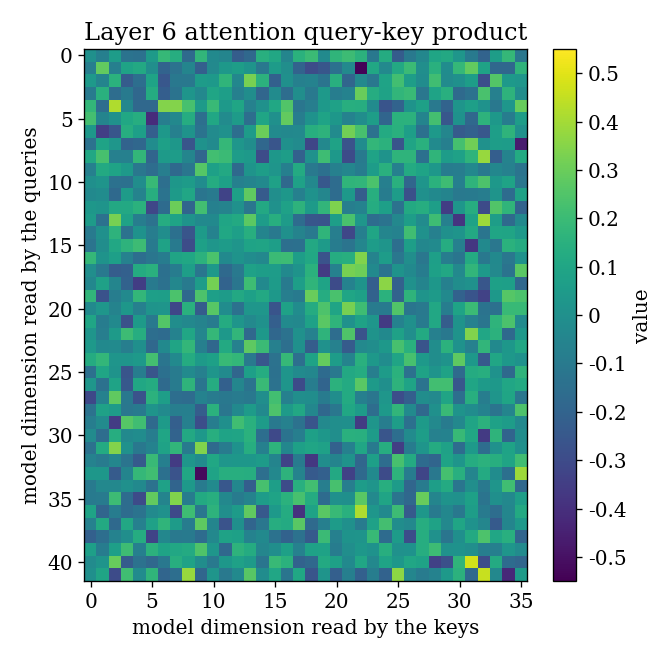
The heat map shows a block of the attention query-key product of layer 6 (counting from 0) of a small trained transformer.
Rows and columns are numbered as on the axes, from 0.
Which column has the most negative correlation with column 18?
32
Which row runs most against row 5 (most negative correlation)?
27
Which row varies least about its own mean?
39
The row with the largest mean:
24
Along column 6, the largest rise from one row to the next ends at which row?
4
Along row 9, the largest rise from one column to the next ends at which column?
9
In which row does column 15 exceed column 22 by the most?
1
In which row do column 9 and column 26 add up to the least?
33
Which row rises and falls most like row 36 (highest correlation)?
20
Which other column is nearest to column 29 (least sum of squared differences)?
5
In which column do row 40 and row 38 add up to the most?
31
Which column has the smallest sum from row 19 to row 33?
7
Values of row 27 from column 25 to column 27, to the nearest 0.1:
-0.3 -0.2 0
